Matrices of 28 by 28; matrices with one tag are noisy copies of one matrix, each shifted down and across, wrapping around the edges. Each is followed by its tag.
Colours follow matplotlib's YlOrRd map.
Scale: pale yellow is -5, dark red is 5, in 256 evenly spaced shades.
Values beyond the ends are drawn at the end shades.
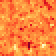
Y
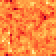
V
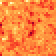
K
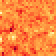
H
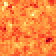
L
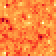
V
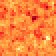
L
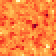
L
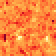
Y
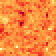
K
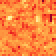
Y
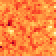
H
